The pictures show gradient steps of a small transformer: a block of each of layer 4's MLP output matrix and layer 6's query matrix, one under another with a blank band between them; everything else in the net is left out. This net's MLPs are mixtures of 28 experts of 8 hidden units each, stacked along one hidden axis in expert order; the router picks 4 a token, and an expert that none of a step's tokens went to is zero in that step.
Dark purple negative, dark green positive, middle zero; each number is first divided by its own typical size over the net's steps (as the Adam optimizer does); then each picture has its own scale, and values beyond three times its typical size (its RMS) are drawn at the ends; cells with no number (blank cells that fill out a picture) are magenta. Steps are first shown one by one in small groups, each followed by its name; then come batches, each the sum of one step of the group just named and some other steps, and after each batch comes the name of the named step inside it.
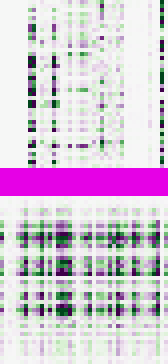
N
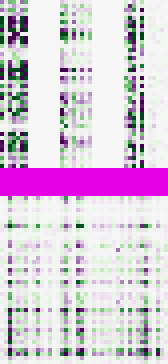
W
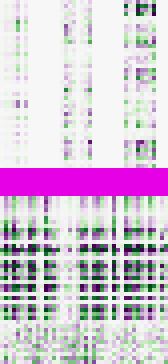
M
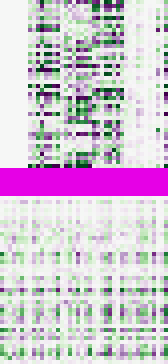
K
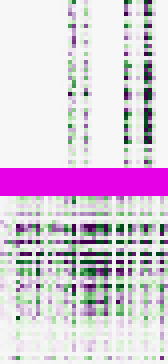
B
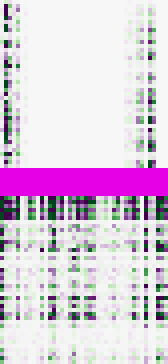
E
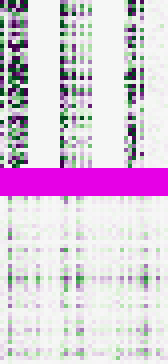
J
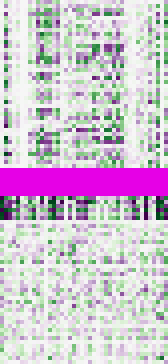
E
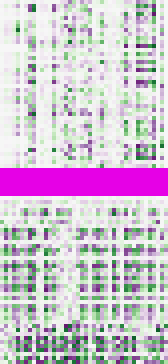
M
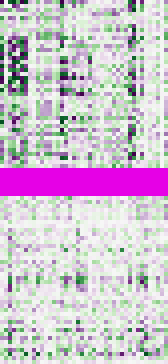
J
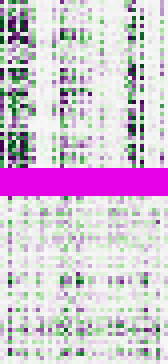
W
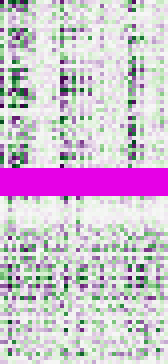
J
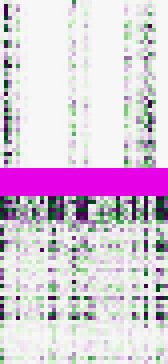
E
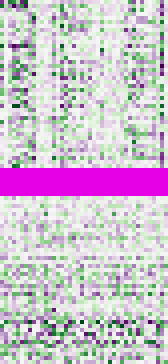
J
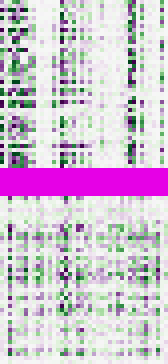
N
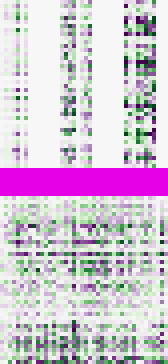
B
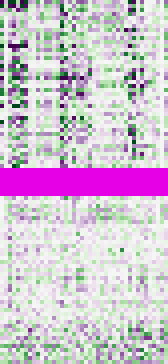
J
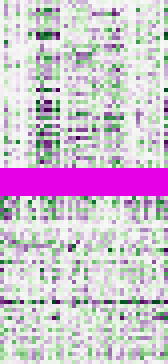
E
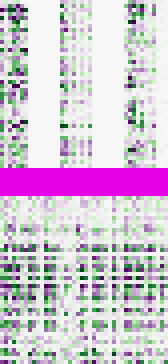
M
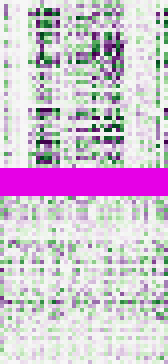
E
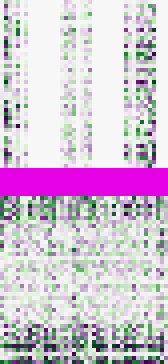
E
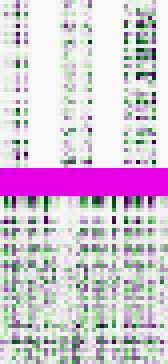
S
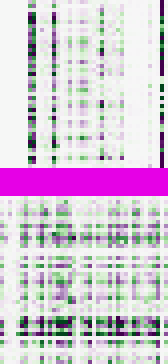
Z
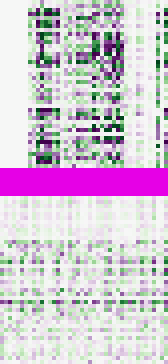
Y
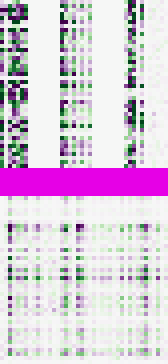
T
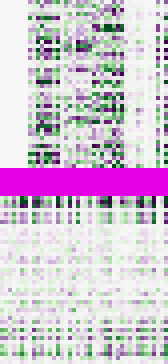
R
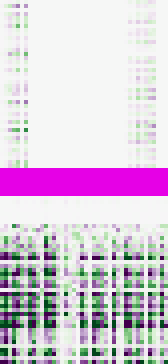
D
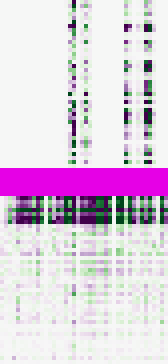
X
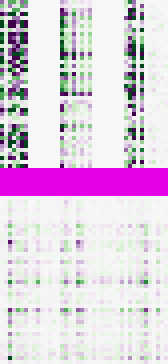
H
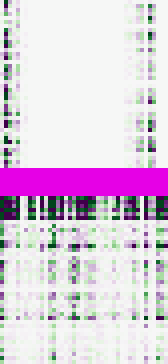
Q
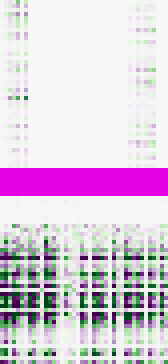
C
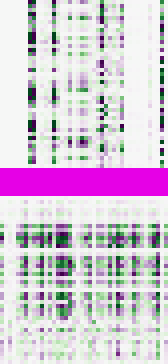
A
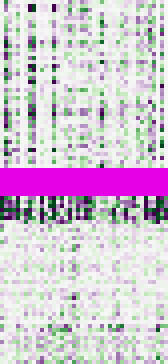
Q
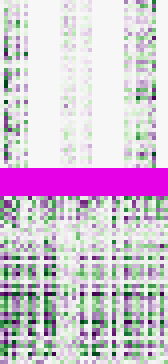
D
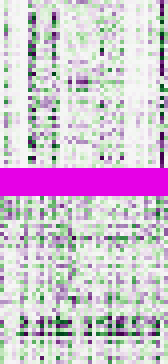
Z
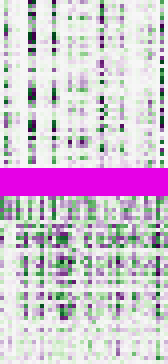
A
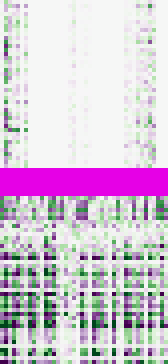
D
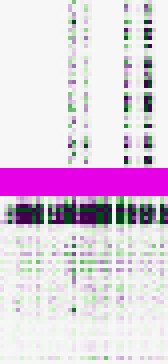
X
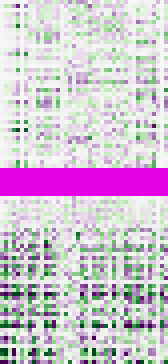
D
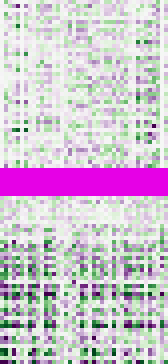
D
